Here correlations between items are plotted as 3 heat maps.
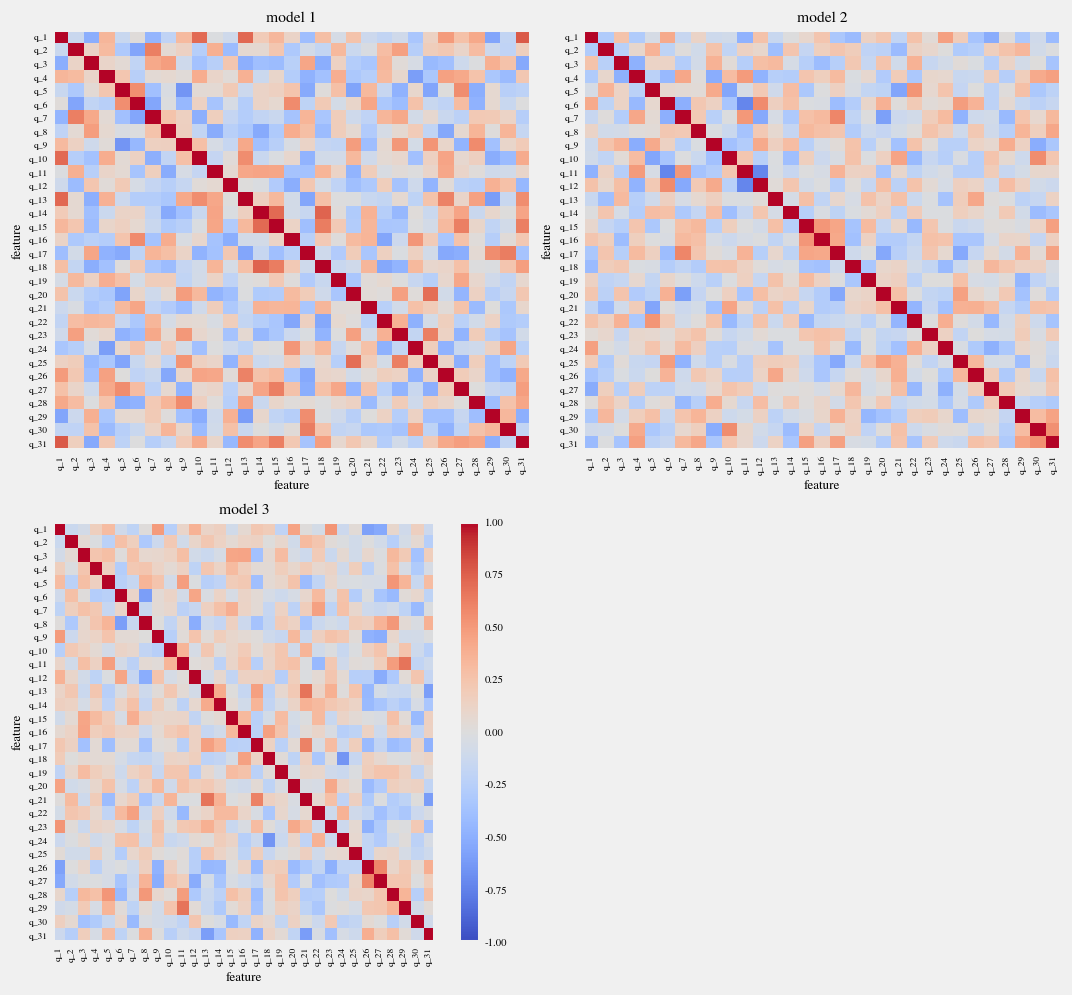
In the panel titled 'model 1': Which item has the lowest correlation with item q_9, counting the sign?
q_5
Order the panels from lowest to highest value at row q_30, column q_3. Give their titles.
model 3, model 2, model 1
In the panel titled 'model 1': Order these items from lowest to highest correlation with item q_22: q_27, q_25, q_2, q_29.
q_27, q_25, q_29, q_2
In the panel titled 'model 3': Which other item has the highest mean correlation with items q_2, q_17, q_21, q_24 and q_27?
q_13
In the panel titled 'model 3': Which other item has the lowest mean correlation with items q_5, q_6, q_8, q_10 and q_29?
q_17
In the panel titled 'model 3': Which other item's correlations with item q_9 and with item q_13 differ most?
q_21
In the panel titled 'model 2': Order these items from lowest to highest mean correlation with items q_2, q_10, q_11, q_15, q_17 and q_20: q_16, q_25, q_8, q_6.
q_6, q_25, q_8, q_16
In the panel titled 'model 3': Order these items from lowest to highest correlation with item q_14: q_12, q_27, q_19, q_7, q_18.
q_27, q_18, q_19, q_12, q_7
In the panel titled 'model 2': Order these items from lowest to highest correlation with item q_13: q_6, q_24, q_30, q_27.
q_24, q_30, q_27, q_6
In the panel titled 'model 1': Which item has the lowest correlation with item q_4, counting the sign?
q_24
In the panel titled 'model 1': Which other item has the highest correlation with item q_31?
q_1
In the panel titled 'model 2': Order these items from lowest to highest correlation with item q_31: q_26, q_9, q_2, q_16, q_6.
q_9, q_6, q_2, q_16, q_26
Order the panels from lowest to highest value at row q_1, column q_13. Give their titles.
model 2, model 3, model 1
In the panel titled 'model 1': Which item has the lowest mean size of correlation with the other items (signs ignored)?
q_19
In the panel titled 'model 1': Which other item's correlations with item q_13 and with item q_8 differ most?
q_26
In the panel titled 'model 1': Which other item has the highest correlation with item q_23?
q_25
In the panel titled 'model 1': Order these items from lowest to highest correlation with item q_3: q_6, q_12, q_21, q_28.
q_21, q_6, q_28, q_12
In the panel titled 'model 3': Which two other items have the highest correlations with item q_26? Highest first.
q_27, q_31
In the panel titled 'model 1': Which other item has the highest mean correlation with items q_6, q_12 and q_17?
q_29
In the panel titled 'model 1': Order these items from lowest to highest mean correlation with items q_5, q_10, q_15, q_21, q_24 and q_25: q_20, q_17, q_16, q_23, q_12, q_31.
q_17, q_12, q_23, q_20, q_31, q_16
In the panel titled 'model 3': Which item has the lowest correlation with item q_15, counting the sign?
q_30
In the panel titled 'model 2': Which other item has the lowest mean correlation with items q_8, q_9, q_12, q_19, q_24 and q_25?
q_11
